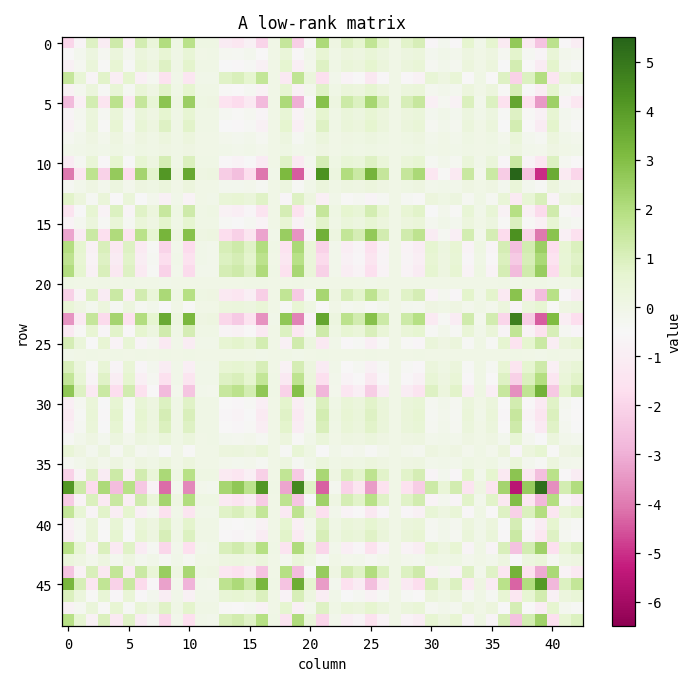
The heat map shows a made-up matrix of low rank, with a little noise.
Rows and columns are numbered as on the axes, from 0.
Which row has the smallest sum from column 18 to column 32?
37
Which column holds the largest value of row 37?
39
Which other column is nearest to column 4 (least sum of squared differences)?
6
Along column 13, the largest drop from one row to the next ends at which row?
38
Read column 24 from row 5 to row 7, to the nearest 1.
1 0 0
